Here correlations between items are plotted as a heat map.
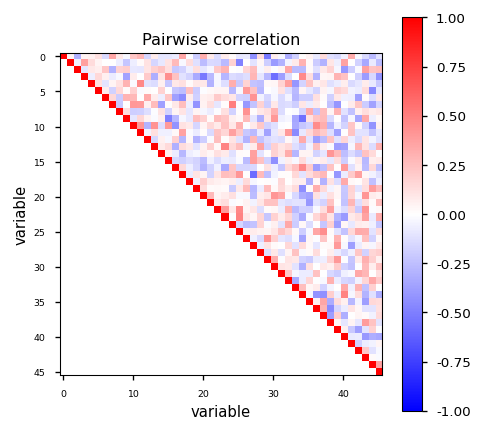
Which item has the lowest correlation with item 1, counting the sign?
25
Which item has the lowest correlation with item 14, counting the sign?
7
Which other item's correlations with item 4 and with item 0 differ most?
32
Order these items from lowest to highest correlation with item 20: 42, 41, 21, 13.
42, 13, 41, 21
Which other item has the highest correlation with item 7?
24
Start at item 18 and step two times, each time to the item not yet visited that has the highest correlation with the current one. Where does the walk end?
34
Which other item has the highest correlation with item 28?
13
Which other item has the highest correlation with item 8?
26
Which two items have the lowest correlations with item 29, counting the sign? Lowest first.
0, 11
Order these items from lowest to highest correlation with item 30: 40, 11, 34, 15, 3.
3, 15, 34, 40, 11
